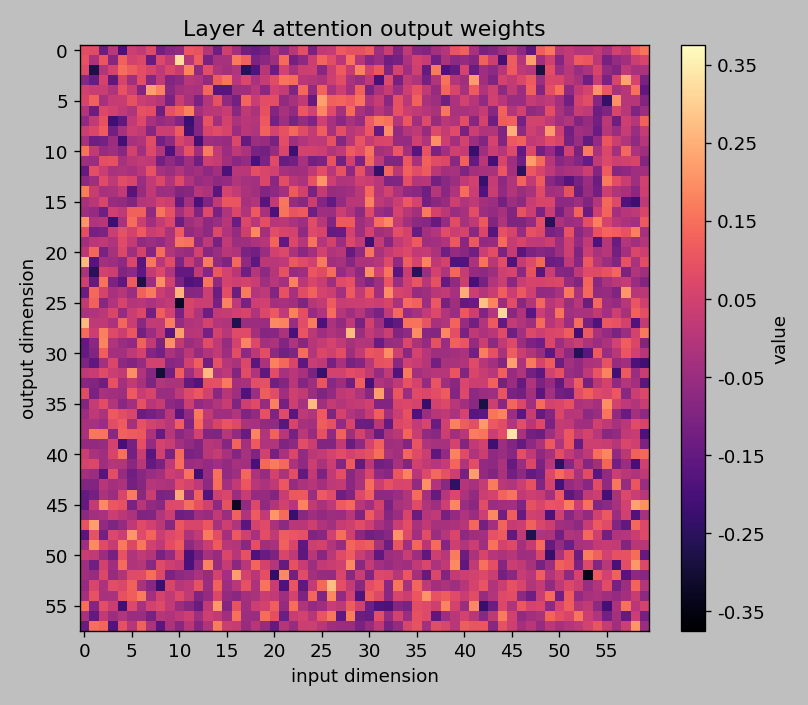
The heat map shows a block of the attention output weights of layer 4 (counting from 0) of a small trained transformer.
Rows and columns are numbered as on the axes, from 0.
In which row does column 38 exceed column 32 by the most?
55
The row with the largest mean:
24
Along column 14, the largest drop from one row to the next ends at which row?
4
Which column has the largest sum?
34
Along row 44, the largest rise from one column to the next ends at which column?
10
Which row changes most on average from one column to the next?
21
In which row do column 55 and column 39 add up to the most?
40
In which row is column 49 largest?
8
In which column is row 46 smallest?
22
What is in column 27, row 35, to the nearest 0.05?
0
